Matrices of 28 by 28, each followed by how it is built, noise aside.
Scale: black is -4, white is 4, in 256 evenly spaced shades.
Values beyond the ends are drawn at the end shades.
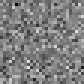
repeating columns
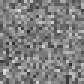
noise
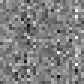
uneven columns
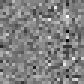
uneven columns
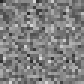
repeating columns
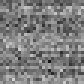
blocks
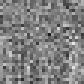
low rank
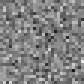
noise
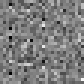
uneven columns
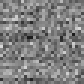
blocks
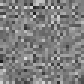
low rank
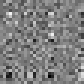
low rank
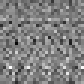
repeating columns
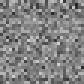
repeating columns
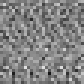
repeating columns
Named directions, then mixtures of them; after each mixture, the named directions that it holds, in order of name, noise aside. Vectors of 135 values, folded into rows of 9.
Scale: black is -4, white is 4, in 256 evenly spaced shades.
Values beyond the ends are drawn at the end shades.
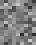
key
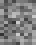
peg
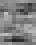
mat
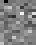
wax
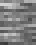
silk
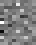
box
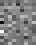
box.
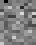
wax.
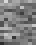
silk, wax.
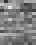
mat, silk, wax.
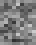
box, mat, peg.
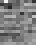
silk, wax.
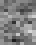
mat, peg.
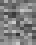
mat, peg, silk.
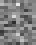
box, peg, silk.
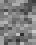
key, mat, peg.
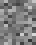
key.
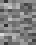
key, silk, wax.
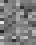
box, mat, wax.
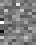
box.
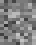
peg.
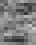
mat.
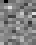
wax.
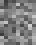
box, peg.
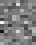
box.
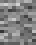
box, key, silk.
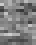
mat, silk.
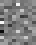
box.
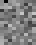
key, wax.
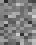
key, peg.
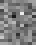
peg, wax.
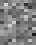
box, key, peg.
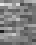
box, silk.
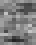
mat.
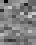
key, mat, wax.
